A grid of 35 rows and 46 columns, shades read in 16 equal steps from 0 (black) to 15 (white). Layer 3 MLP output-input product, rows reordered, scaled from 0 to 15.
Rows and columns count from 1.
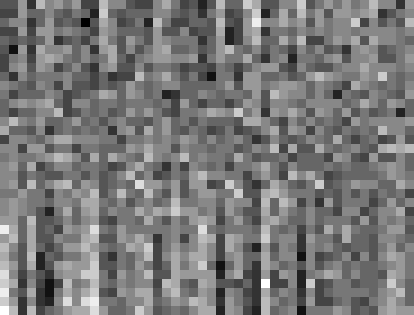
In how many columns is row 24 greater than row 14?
20
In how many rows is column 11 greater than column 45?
17
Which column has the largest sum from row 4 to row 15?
29
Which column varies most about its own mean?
11
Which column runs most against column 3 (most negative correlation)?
1
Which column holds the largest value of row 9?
43
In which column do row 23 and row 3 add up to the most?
32
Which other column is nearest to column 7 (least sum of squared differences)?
27
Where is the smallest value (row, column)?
3, 10
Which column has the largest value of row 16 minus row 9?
24
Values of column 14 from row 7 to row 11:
6 5 4 6 6
